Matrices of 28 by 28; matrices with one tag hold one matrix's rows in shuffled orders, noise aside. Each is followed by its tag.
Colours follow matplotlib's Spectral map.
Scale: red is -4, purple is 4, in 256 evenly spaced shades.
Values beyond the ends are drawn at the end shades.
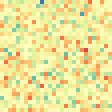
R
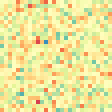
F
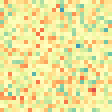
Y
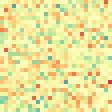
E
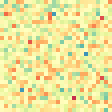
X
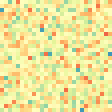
R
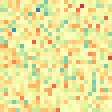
E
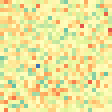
E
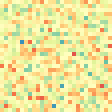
X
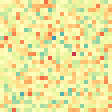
X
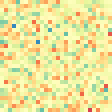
E
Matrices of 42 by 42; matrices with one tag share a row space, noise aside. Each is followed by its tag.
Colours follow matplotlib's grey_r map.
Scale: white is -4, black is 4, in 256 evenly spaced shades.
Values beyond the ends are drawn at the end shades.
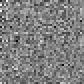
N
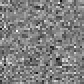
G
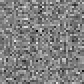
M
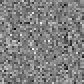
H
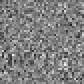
H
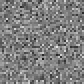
M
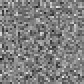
G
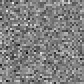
N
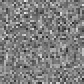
M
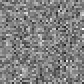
M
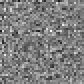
G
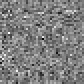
G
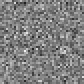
M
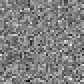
H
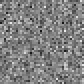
H
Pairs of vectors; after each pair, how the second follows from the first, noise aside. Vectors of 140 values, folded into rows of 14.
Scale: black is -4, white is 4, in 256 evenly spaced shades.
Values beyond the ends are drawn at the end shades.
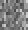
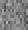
wrapped around, negated, shrunk.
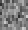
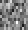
wrapped around.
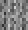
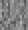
wrapped around, negated, shrunk.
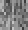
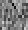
wrapped around.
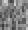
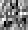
wrapped around, negated, scaled up.
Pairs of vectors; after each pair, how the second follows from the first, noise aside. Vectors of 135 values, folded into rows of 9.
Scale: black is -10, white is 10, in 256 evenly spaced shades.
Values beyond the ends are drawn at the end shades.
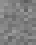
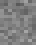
sign-scrambled.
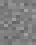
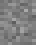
sign-scrambled.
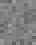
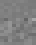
reversed, negated, partly zeroed.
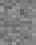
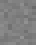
wrapped around, shrunk.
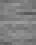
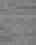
wrapped around, shrunk.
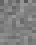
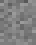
sign-scrambled.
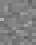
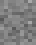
sign-scrambled.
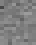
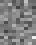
reversed, negated, scaled up.
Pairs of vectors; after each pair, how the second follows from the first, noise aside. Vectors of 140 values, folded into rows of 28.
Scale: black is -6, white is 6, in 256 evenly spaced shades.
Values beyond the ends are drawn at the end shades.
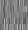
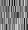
wrapped around, negated, scaled up.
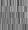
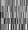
reversed, negated, scaled up.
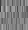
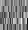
reversed, scaled up.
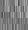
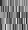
wrapped around, negated, scaled up.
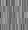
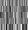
reversed, negated, scaled up.
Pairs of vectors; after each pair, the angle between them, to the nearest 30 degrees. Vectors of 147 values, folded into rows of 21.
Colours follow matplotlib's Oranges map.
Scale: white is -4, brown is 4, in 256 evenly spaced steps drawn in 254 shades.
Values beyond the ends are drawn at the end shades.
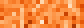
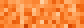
60 degrees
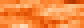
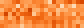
60 degrees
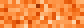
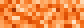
90 degrees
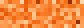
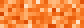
120 degrees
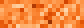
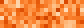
60 degrees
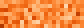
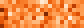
60 degrees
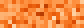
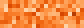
120 degrees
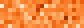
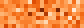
90 degrees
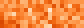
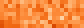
30 degrees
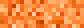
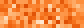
120 degrees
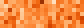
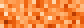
60 degrees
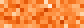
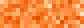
30 degrees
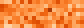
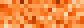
30 degrees
